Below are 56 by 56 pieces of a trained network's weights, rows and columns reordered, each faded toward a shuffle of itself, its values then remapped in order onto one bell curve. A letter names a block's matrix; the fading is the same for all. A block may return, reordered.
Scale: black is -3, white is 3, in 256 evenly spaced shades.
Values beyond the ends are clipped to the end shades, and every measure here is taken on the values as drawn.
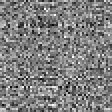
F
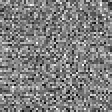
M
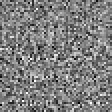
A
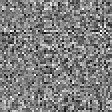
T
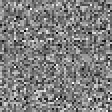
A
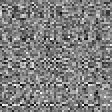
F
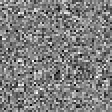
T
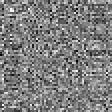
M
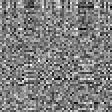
F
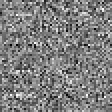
T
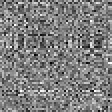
F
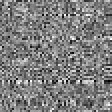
F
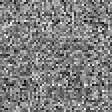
A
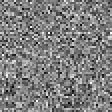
T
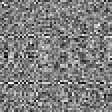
F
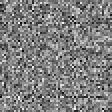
T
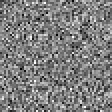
M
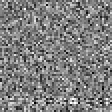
T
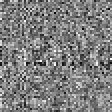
T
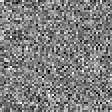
M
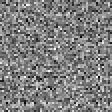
A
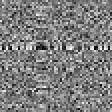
F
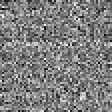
M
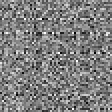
F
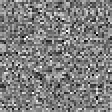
M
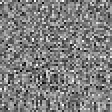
M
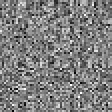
M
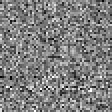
A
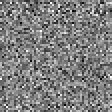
A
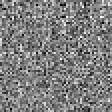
T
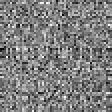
F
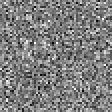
T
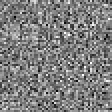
M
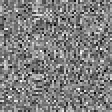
M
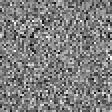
A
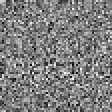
A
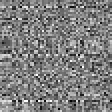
F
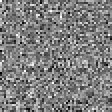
M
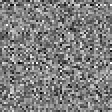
T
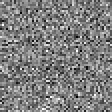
M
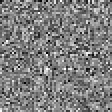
A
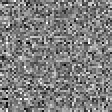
A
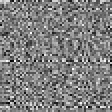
F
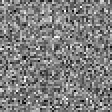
M
